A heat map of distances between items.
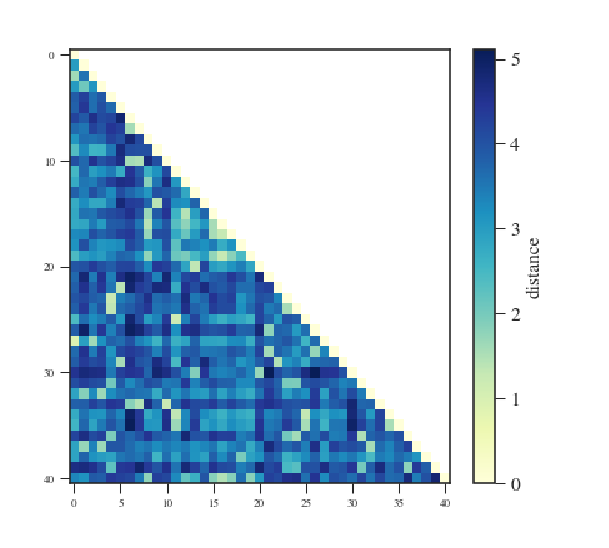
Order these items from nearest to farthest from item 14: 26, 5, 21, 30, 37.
37, 21, 26, 30, 5
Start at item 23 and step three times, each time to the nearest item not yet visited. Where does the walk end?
36
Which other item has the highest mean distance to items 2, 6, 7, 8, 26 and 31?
30
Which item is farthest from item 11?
6
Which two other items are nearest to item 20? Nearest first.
13, 30
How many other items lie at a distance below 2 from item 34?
3
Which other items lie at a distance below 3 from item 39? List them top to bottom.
4, 23, 24, 31, 36
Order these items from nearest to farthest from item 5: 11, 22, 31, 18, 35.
22, 11, 18, 35, 31
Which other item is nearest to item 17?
16
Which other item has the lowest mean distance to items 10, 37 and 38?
32
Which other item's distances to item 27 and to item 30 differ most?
0
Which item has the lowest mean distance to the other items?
19
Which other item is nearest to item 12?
15
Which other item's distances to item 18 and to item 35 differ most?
38
